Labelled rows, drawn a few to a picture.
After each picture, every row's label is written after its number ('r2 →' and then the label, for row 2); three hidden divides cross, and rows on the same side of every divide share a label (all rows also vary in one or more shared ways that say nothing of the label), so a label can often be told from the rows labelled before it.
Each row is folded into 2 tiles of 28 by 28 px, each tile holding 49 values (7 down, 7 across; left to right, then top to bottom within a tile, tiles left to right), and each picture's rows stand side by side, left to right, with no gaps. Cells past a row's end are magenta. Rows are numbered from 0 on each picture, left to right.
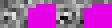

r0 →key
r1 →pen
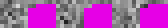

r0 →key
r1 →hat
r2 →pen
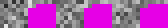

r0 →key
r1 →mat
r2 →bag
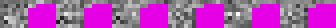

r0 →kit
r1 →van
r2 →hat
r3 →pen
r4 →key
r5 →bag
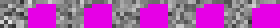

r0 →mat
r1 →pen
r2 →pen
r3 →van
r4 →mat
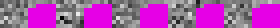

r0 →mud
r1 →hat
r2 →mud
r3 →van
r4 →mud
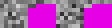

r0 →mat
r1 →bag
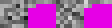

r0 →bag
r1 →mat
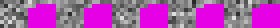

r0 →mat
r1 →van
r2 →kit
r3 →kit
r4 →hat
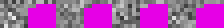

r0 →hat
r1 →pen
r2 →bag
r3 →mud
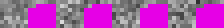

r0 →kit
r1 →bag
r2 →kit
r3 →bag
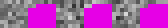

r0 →hat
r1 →kit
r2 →mat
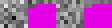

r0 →bag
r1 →hat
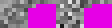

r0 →bag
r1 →mud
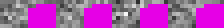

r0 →key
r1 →key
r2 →key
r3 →key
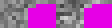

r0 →kit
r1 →kit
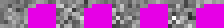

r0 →kit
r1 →van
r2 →mud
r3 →mud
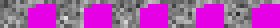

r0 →key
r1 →key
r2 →kit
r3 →key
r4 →bag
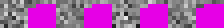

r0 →mud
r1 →mud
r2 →van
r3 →hat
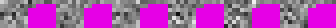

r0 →van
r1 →mud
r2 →bag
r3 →mud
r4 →mat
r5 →hat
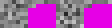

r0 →van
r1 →mat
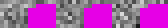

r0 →pen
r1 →hat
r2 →hat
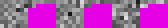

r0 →kit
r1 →hat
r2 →mud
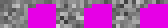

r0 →key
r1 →hat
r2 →hat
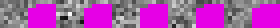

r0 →mud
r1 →mat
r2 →key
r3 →bag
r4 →key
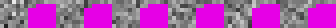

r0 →mud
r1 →bag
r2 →kit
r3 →bag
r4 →key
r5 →mat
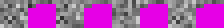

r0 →hat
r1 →hat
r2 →hat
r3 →hat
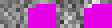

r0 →kit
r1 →kit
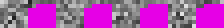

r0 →van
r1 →hat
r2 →mat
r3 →mat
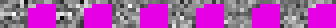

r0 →mud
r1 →key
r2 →key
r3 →hat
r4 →pen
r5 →kit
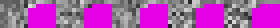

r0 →kit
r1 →pen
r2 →kit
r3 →pen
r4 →mat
